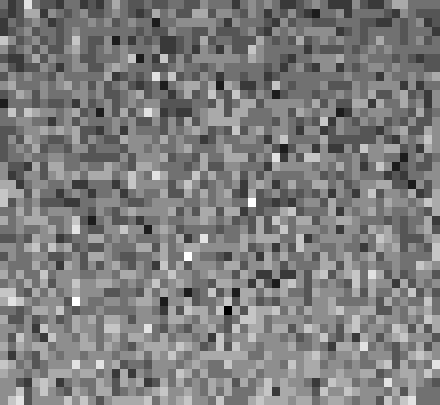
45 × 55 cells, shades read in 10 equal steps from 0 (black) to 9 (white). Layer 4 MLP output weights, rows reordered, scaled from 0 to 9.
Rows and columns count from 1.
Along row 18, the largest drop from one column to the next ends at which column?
36
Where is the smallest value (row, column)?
35, 29
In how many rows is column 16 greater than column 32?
14
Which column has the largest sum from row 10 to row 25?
30
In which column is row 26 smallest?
19
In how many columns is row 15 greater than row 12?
22
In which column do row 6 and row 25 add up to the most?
10
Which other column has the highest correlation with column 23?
12
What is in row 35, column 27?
4
